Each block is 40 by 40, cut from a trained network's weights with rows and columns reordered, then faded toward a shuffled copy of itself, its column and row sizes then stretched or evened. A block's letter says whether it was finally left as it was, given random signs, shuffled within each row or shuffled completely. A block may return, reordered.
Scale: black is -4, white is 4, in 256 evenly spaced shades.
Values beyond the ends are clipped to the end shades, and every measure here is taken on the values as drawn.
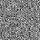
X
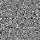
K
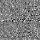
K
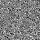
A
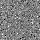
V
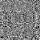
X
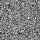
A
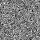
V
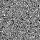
V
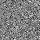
V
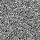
V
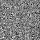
A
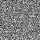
A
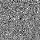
A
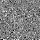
A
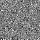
A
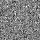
V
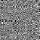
X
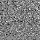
A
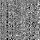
X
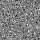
V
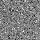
V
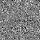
K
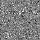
A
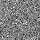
V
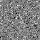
A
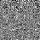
X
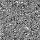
V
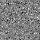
A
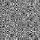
X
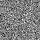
V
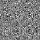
X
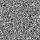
A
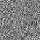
X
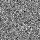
V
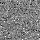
V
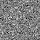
A
